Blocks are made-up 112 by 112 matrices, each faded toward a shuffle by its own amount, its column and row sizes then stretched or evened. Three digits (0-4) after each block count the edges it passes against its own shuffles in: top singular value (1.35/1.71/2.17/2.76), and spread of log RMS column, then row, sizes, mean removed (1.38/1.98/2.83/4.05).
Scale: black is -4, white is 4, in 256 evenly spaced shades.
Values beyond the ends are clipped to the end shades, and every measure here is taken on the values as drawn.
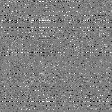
3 0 3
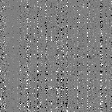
3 4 2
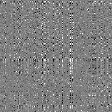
4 3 2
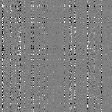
4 4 2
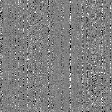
2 4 0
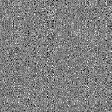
3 2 0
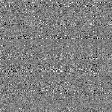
2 1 3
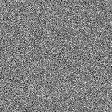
2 0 0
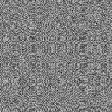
4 0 0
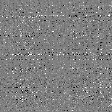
1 2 3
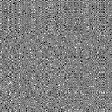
4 2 1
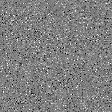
2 0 1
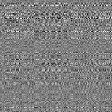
4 1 4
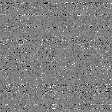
0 1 3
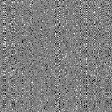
4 3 0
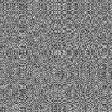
4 2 2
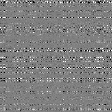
4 2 4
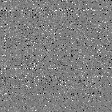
2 1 2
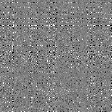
3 3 3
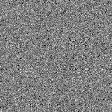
2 0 1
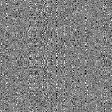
3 3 0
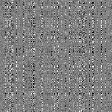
4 4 2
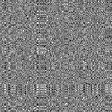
4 2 2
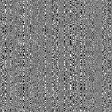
4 4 0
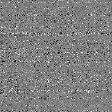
0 2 3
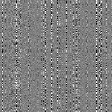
4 4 0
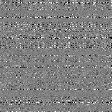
3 1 4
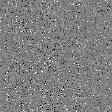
0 2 1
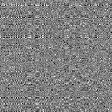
4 1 3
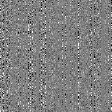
1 4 0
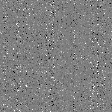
1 2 0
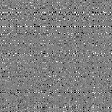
4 1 3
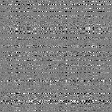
3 2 4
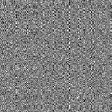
4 3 1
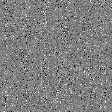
0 2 1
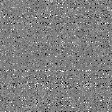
1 2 3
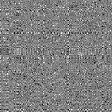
4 2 2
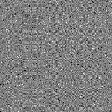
4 1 0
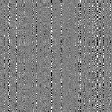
4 4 0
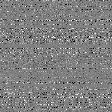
3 0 4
